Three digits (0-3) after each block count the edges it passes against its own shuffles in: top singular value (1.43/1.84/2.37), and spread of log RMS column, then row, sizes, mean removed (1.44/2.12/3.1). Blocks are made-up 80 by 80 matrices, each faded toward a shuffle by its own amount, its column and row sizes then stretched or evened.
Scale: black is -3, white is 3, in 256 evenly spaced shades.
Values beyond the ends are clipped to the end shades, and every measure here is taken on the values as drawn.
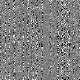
1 3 1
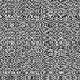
3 1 2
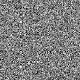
1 1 1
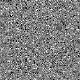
1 2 1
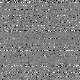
1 0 3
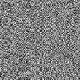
3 1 0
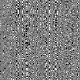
3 3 0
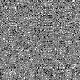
2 0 1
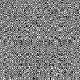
3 1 1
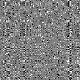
3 2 0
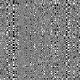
3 3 1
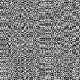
3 1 2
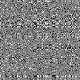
3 1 2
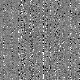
1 3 0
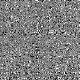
1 1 2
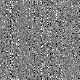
0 3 0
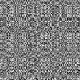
3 2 2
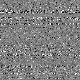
0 0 3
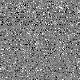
1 0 2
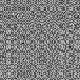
3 0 0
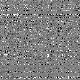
1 2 3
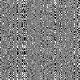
3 3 0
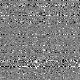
2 1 3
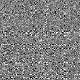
2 1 2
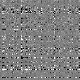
3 2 3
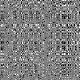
3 2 2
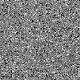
1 0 1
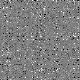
1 2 2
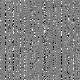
2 3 0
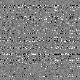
2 1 3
